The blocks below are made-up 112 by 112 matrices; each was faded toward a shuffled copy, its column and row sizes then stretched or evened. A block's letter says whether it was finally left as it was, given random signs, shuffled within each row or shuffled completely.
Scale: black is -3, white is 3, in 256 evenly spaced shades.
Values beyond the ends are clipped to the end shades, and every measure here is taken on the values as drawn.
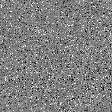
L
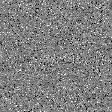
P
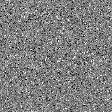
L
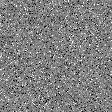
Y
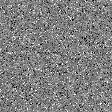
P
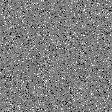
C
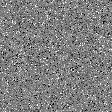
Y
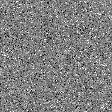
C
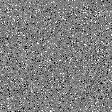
C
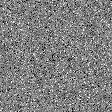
Y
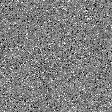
P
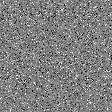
P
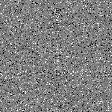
L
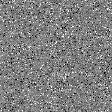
L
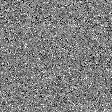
P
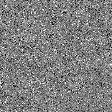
C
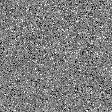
C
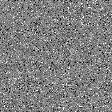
C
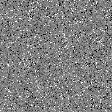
C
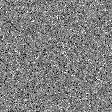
Y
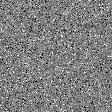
Y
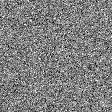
Y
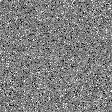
Y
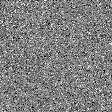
P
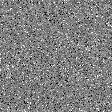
P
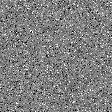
P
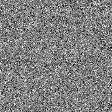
C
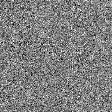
C
